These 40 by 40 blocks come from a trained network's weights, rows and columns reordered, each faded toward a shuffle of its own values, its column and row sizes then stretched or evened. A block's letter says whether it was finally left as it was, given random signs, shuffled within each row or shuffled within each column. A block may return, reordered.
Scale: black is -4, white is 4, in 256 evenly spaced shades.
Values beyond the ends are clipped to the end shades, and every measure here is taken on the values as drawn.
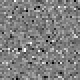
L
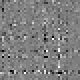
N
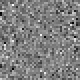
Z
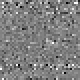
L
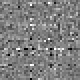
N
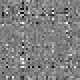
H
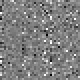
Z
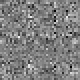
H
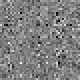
H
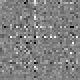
N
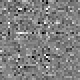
H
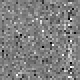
Z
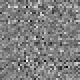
H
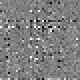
N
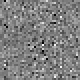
Z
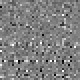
H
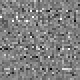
L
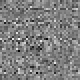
H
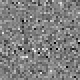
L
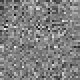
H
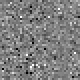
Z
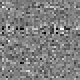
H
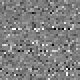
L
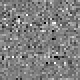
L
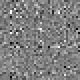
H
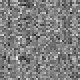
H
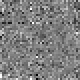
N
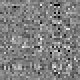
H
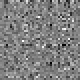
H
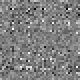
N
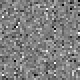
Z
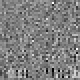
H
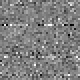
L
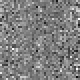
Z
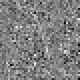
Z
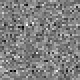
L
